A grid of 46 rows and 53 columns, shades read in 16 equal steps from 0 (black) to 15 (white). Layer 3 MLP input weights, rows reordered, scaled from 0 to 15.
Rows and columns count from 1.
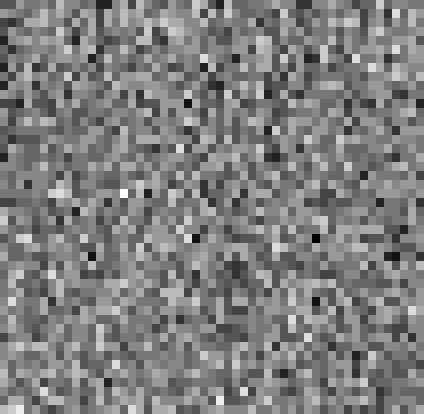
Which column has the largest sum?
16
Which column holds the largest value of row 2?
50
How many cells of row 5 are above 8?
21
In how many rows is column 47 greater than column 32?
22
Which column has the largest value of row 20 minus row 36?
23
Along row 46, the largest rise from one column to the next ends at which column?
17
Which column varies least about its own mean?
32
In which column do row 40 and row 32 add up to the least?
45
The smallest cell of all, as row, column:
27, 40
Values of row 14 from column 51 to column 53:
8 5 7
